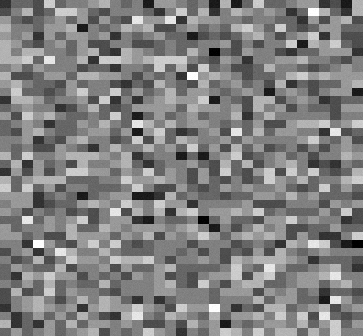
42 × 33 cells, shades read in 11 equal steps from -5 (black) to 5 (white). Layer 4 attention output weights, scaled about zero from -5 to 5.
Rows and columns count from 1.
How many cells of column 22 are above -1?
27
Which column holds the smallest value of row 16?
5
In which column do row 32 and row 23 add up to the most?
6
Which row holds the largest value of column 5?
8
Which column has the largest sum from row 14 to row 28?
3
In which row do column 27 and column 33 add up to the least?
7
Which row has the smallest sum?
25
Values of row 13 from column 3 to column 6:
2 1 -1 0
